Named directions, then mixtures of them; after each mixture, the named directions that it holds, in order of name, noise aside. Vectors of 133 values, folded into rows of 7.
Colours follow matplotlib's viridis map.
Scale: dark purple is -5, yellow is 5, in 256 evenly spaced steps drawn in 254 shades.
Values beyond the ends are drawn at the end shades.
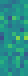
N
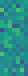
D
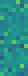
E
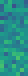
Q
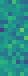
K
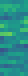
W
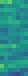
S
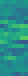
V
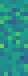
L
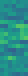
V.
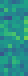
N, V, W.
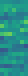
W.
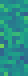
L, W.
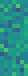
D, L.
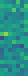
E, W.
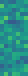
L, S.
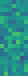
L, N.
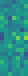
N.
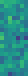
N, S.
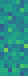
E, L, Q.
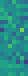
K.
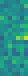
N, V.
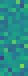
E.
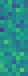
D, Q.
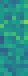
N, W.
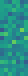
E, K, W.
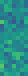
L, Q.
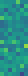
E, W.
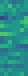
W.
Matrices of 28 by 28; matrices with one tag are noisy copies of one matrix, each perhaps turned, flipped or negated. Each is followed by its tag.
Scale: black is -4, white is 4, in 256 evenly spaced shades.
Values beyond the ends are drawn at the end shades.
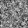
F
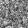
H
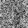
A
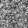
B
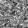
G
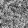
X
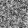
F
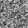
F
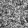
H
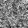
G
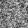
H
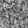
H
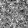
B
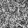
H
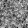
X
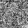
G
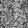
A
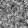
X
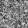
F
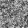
F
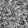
H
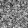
B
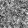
F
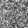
B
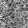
A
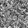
F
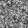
F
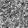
F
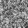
G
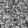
B
